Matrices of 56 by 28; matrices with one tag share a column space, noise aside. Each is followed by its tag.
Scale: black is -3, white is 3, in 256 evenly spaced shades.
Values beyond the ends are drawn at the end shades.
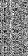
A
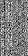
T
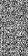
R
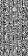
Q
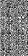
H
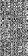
A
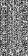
Q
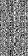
T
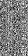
Q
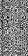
H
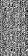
Q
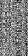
T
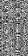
H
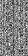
T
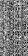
R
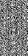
H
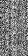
H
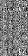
Q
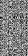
H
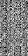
A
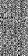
H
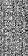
T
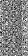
R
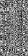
Q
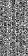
T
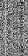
A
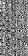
T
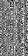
A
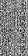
T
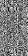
Q
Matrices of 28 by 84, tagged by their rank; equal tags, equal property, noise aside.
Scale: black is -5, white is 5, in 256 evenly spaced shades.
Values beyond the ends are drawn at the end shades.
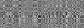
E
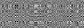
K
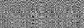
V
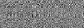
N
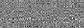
V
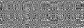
N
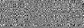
V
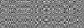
E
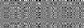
K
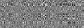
V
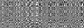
K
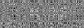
N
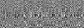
N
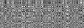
E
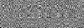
V
